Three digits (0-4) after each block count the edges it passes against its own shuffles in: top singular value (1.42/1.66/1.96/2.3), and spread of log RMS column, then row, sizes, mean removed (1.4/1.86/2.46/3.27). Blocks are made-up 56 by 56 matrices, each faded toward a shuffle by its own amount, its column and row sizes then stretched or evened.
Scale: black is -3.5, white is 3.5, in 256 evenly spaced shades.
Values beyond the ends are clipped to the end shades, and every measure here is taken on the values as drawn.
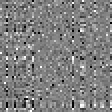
4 3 1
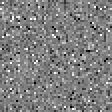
0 0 1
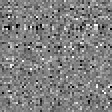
2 1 2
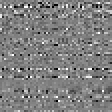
4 0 4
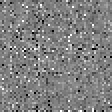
1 1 1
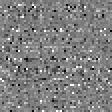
1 0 3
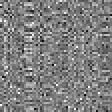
4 1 0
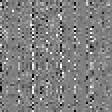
4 4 0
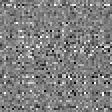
3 0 3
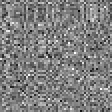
4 0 1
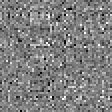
3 1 2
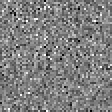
1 0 1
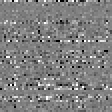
2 1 4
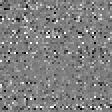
0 1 3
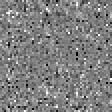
0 2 0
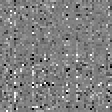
1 3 2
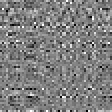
4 1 3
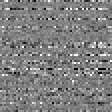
3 0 4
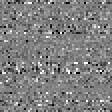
0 0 4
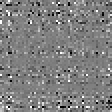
1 3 4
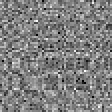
4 0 0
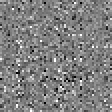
1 3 2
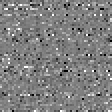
1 0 3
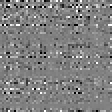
3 2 4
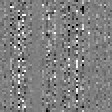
2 4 0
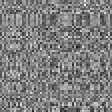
4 0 2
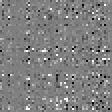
1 3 3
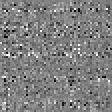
1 2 3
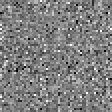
0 1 1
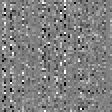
0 4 0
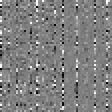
4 4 1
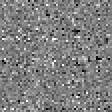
0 2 2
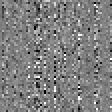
2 4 0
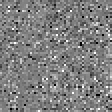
2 1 1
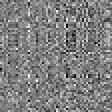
4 3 1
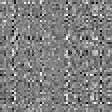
4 3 2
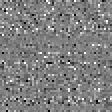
0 1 3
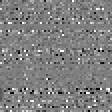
1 0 4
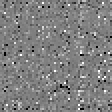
1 2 1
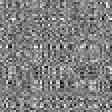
4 1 3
